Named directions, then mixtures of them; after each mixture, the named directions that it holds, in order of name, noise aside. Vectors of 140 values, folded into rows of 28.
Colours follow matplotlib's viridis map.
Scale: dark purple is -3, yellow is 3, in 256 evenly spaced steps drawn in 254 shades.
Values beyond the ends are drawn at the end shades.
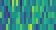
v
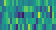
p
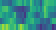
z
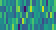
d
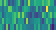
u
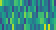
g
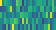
d, g, u.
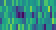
p, z.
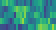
z.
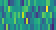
u.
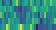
v, z.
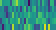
g, v.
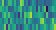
g, u, v.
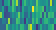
v.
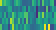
g, u.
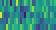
d, v, z.
